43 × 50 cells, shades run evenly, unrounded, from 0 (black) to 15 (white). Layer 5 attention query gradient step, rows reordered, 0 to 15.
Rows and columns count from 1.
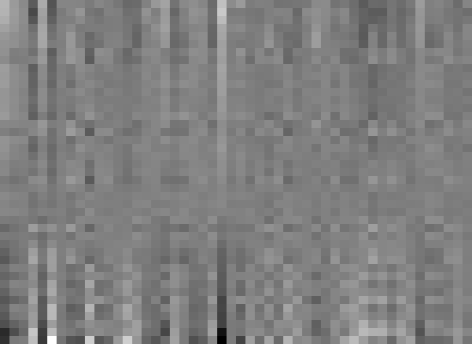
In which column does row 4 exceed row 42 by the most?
24
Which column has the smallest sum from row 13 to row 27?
6
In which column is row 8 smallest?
10
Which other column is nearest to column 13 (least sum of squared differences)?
33
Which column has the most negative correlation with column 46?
29
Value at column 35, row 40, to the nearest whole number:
7
